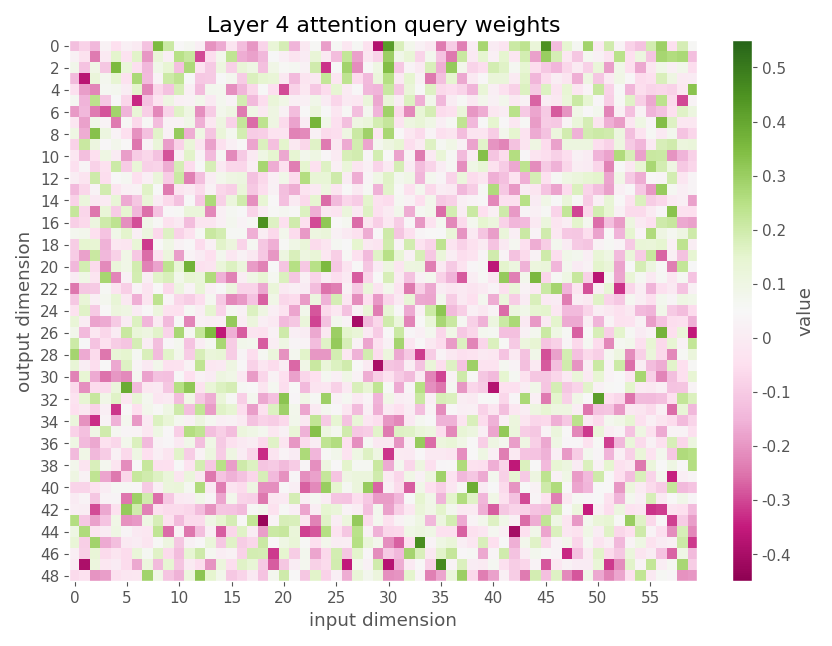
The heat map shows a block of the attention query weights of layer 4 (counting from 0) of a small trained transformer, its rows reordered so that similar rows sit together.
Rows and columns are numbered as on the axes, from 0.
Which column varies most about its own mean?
30
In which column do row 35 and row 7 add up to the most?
23
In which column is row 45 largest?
33
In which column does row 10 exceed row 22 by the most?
52
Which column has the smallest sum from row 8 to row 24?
37
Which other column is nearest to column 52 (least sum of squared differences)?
26
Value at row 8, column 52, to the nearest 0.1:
0.1
